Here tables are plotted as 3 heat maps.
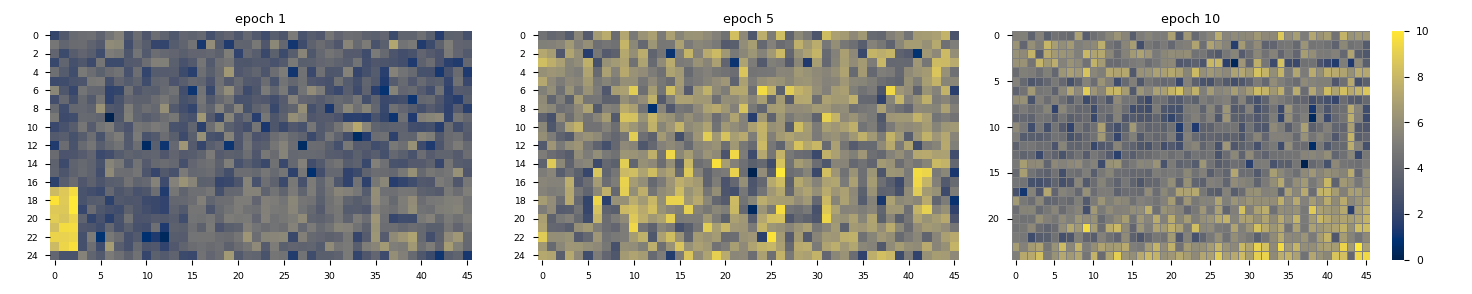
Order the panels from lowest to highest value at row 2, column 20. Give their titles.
epoch 1, epoch 10, epoch 5
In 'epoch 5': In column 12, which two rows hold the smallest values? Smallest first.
8, 22
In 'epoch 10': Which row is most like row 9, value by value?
12
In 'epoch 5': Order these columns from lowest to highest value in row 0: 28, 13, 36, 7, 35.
36, 13, 28, 35, 7
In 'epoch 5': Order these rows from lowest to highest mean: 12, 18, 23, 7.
12, 7, 18, 23
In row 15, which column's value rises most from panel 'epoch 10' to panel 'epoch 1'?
6
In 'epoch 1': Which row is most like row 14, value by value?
2
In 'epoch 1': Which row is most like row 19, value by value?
18
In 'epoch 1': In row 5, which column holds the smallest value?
36
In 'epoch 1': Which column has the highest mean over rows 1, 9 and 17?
0
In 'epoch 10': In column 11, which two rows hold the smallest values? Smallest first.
14, 12
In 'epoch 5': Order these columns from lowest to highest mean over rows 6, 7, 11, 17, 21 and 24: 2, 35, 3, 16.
2, 35, 3, 16
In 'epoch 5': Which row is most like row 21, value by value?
11
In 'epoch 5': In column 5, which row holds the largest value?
3
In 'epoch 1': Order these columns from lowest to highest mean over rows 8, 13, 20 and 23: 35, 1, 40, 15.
15, 40, 35, 1
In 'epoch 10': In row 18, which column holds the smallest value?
9
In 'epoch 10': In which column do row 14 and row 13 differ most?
37
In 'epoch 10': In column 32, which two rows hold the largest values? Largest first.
24, 23
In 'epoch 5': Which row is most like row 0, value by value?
13
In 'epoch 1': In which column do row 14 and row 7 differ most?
6
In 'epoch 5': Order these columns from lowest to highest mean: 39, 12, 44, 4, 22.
39, 4, 12, 22, 44
